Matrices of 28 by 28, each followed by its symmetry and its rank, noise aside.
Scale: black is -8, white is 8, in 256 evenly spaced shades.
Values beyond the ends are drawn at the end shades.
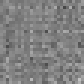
no symmetry, rank four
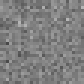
no symmetry, rank six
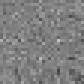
symmetric, rank six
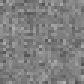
antisymmetric, rank six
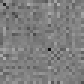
symmetric, rank four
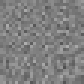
no symmetry, rank six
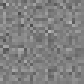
no symmetry, rank six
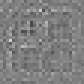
symmetric, rank four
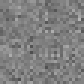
antisymmetric, rank eight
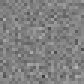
no symmetry, rank eight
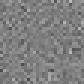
antisymmetric, rank eight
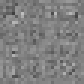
symmetric, rank six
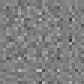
no symmetry, rank four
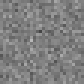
antisymmetric, rank eight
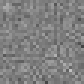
symmetric, rank eight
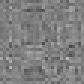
no symmetry, rank four
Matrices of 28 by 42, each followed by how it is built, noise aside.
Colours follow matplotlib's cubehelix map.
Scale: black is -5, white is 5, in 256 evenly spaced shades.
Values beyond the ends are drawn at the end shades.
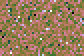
sparse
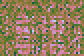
blocks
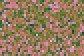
repeating columns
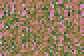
blocks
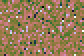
sparse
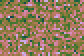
low rank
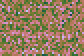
blocks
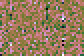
uneven columns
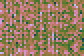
blocks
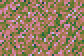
Hankel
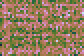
blocks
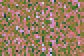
uneven columns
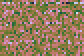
uneven rows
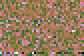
uneven rows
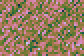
Hankel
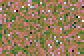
sparse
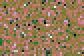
sparse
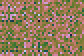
low rank
